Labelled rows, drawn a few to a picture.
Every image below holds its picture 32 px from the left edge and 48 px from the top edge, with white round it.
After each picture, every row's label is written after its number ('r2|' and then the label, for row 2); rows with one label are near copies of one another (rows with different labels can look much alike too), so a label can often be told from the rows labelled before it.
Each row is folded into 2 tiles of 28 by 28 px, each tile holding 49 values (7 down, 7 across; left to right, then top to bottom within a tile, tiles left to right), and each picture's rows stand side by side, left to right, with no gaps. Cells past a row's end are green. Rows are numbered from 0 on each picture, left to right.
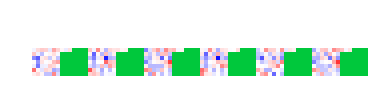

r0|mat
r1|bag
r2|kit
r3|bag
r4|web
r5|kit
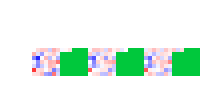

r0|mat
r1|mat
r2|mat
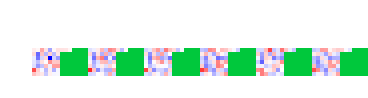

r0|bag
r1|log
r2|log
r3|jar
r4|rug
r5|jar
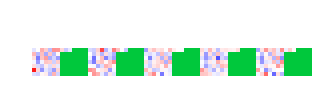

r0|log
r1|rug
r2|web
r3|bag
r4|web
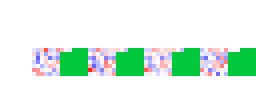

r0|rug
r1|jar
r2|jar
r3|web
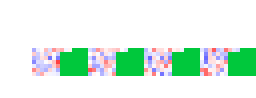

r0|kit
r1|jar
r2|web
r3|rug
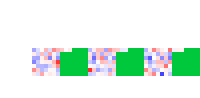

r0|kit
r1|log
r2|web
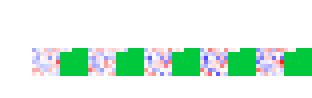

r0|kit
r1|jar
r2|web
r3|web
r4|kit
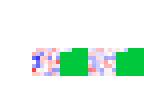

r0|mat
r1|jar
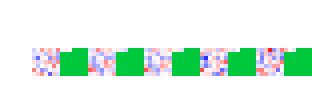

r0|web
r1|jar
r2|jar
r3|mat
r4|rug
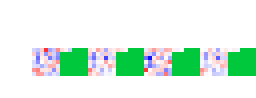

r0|rug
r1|bag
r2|mat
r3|bag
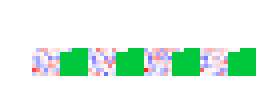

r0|jar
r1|web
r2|log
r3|mat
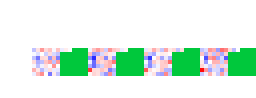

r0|web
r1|mat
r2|mat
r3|log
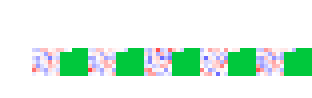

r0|jar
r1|jar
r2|rug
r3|web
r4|jar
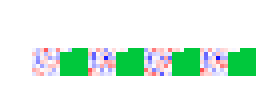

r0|rug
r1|bag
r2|web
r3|bag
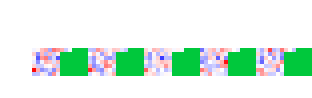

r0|log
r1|jar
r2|bag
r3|kit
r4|rug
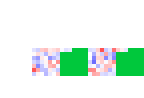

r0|jar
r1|rug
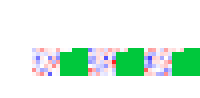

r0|web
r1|kit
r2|mat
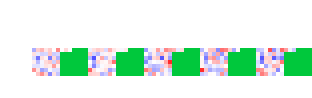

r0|web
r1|mat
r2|kit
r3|log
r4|rug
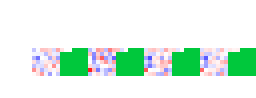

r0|web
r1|log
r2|mat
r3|mat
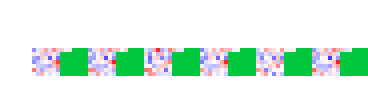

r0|kit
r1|kit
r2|rug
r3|kit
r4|web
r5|kit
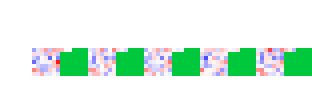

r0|kit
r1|rug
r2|kit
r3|mat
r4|rug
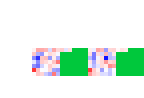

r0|mat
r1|bag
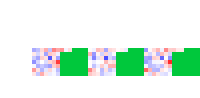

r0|kit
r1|bag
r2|kit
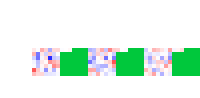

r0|bag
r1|kit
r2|web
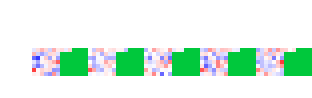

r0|mat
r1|jar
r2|web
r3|jar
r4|kit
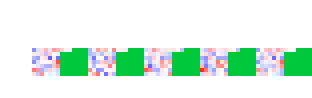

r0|kit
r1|web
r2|jar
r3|jar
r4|kit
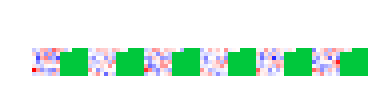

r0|log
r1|web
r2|jar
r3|web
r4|bag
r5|kit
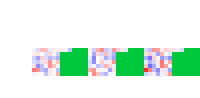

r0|jar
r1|rug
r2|jar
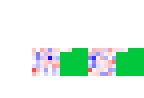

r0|bag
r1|mat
